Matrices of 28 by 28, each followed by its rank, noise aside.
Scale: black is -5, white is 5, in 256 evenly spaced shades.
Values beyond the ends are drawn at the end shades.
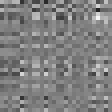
two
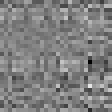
three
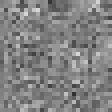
six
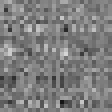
four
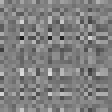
two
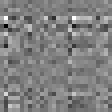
two
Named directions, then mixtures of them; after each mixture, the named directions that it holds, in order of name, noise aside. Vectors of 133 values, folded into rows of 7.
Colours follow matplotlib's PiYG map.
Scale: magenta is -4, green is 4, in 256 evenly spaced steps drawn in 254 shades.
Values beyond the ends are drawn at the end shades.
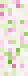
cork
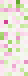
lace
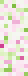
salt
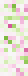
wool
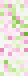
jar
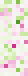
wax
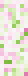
cork, jar, salt.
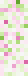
lace.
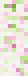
wool.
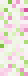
jar, lace, salt.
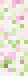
salt, wax.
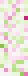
lace, salt, wool.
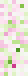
cork, lace.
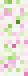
wax.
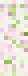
cork, jar, wool.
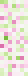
cork, jar, salt.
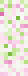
jar, lace, wax.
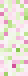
cork, lace, wax.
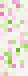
cork.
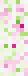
wax.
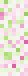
cork, salt, wax.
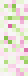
wool.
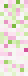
jar, lace, wool.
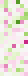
jar, lace, wax.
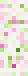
cork, lace, salt.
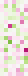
wool.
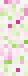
wax, wool.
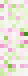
cork, jar, salt.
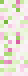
lace, salt.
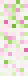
jar, lace, wool.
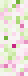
salt, wax, wool.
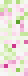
wax.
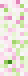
cork, salt, wax.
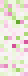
jar, wax, wool.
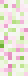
cork, salt.
